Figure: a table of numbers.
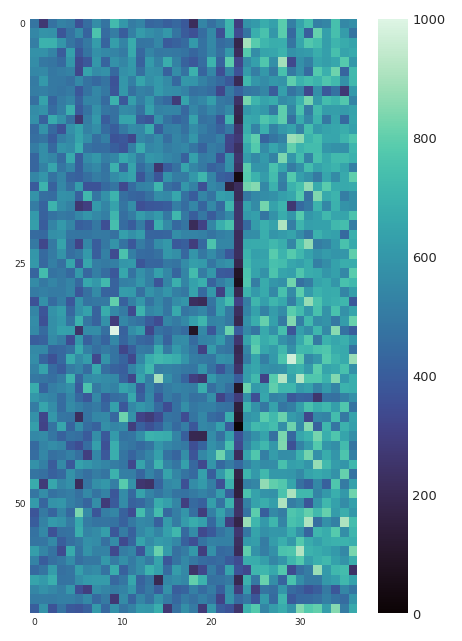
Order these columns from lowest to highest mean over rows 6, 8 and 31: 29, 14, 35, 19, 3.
14, 3, 19, 35, 29
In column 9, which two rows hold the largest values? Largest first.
32, 29
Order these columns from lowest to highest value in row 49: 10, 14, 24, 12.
14, 10, 12, 24
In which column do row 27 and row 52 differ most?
31
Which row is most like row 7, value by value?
60
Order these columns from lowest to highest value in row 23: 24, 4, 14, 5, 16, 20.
5, 16, 4, 14, 24, 20
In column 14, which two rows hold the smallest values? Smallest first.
58, 15
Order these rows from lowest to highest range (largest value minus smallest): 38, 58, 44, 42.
44, 58, 38, 42
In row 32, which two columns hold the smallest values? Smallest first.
18, 5
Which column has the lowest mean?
23
